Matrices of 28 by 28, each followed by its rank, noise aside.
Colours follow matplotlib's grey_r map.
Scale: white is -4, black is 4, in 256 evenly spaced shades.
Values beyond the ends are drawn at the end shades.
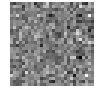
eight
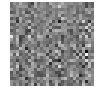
five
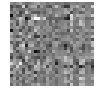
four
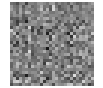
seven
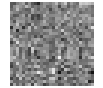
five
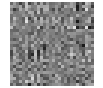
five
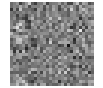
six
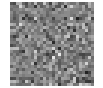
eight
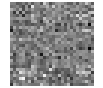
eight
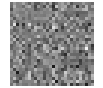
five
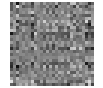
four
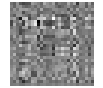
four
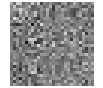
seven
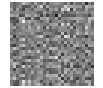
six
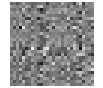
five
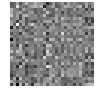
four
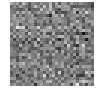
eight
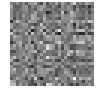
four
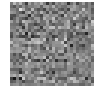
seven
